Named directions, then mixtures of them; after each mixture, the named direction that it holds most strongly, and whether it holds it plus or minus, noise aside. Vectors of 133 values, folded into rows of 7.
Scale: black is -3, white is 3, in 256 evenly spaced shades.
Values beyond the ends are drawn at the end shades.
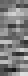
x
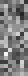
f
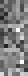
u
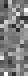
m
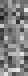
m, plus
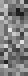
f, plus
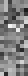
m, minus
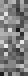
u, minus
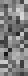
f, minus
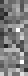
u, plus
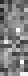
u, plus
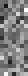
m, plus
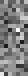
u, plus
